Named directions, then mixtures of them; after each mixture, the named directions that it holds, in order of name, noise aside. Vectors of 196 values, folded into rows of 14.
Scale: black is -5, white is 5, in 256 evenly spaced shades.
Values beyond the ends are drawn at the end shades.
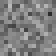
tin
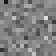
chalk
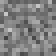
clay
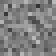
clay, tin.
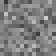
chalk, clay, tin.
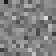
chalk.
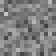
chalk, clay.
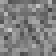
clay.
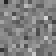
chalk.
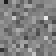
chalk.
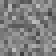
chalk, clay, tin.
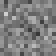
chalk, clay, tin.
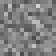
clay, tin.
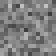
tin.
